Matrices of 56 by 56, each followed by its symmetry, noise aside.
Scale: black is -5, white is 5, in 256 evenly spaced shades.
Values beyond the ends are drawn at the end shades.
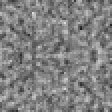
mirrored top to bottom.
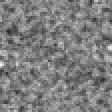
same after a half turn.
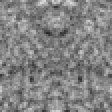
mirrored left to right.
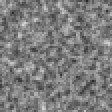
symmetric.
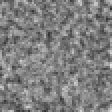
no symmetry.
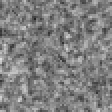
no symmetry.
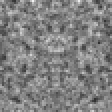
mirrored left to right.
